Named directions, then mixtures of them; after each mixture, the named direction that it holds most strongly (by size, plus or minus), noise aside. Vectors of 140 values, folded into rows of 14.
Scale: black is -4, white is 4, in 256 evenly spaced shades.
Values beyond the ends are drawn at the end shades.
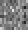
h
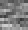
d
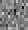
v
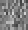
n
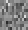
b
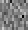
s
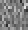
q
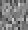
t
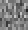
b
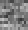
d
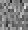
q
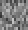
t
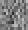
n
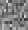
b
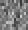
n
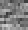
d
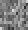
h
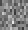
v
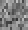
b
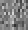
n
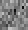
v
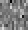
s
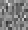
b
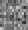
h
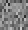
b
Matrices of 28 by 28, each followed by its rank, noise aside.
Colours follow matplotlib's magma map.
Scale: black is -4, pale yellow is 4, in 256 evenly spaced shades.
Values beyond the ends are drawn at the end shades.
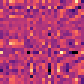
three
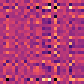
two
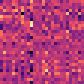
four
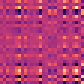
one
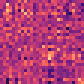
four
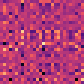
three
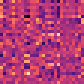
four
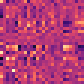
two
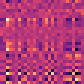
one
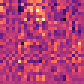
four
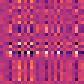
one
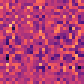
four
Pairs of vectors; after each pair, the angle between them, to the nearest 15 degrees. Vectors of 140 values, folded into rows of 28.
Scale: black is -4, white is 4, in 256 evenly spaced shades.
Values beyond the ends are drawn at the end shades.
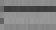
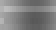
120 degrees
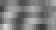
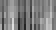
75 degrees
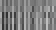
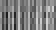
30 degrees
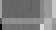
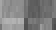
90 degrees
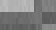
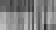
135 degrees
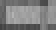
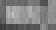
15 degrees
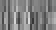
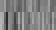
120 degrees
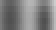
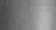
75 degrees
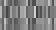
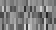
105 degrees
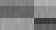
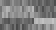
150 degrees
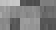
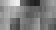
45 degrees
